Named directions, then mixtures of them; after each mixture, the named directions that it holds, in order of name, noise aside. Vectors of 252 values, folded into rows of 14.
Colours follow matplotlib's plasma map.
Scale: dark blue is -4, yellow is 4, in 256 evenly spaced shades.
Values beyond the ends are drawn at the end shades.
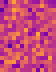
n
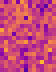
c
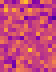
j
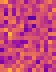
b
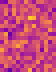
b.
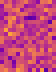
b, j, n.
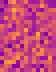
n.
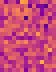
c, j.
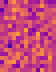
n.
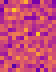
j, n.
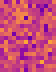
c.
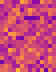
b, j, n.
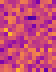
b, j, n.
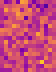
c, j.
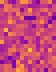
b, j.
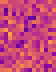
b.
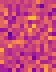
b, n.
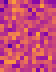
n.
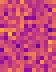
b, c.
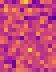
j.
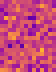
b, n.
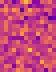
j.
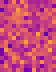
b, c, n.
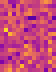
b, j.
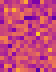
j, n.
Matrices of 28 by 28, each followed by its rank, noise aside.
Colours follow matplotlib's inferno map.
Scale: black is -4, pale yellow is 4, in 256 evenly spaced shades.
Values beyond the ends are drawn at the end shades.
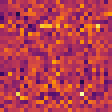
seven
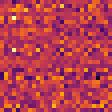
five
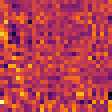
five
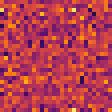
seven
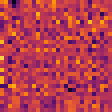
five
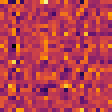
four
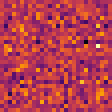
seven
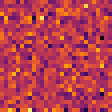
seven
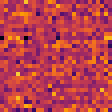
seven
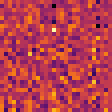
five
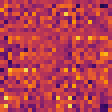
five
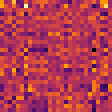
four
